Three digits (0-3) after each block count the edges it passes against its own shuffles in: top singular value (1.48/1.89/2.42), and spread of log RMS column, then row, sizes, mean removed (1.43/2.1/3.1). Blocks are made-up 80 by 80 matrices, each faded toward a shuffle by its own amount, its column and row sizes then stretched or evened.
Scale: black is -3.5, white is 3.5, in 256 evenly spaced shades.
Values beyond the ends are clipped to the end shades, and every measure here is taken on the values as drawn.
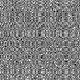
3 0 0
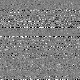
2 0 3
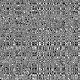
3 1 2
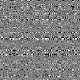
3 1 3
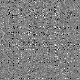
0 2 2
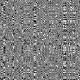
3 2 0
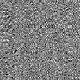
2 0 1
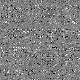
1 0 2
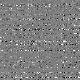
0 1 3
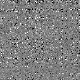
0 2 2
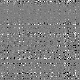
0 2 3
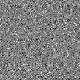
2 0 1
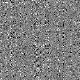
1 2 1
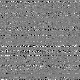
1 1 3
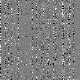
1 3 2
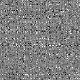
2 2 2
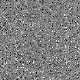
1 2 1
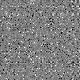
2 0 0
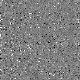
0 1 2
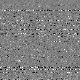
0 0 3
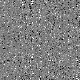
0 2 0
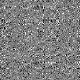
2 2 2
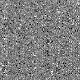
1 1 1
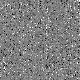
0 1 0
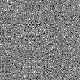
2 0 0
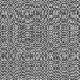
3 2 1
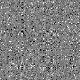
2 1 1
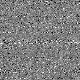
0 0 2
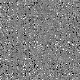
0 2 1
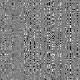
3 3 1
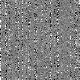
1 3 0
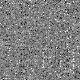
1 1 0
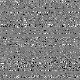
1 1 3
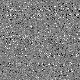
0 0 2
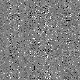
1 2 0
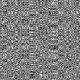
3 2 0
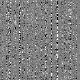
1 3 0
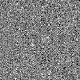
1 1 0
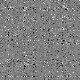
0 2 2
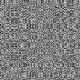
3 1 1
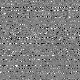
1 0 3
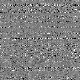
2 1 3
